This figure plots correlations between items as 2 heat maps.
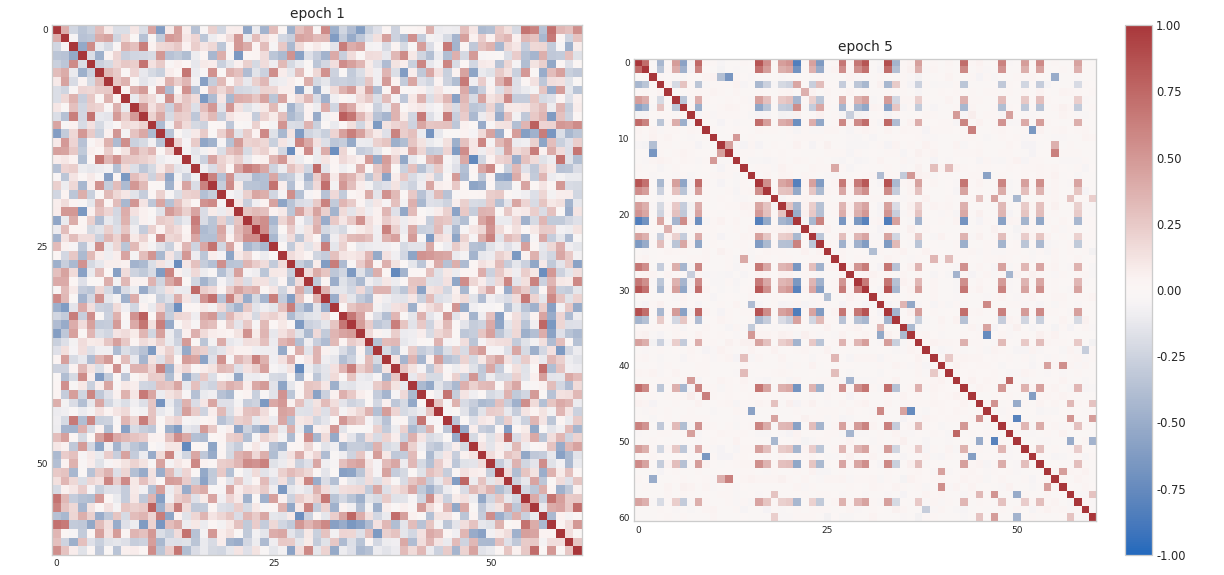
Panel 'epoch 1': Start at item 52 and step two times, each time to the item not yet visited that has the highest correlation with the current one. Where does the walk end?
6
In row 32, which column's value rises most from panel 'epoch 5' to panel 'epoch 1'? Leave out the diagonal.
36
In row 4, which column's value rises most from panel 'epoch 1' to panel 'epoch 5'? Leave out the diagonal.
57
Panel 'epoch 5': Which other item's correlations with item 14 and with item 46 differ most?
36
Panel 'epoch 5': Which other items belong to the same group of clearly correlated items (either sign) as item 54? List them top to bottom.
40, 56
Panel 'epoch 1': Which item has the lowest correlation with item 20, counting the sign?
26
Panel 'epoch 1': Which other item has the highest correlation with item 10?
33
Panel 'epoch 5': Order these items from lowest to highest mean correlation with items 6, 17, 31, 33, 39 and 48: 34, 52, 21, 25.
21, 34, 25, 52
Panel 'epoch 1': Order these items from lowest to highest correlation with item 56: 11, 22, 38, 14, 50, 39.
38, 14, 11, 22, 50, 39
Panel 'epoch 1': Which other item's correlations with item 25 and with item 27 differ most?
31
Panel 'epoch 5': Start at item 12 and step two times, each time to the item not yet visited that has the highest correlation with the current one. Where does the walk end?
11
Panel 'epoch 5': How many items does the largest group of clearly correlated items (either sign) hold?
24
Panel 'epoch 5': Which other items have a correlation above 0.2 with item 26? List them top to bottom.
14, 39, 41
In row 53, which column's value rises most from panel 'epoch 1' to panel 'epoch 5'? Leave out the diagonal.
43
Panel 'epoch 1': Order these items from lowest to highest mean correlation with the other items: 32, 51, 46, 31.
46, 32, 51, 31
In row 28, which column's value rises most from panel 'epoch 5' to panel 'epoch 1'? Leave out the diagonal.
49
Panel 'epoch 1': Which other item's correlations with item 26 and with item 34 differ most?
12
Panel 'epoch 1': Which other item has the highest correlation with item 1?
57
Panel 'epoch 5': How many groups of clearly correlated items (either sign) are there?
12
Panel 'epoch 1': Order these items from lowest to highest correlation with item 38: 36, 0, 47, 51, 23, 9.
9, 0, 47, 36, 51, 23
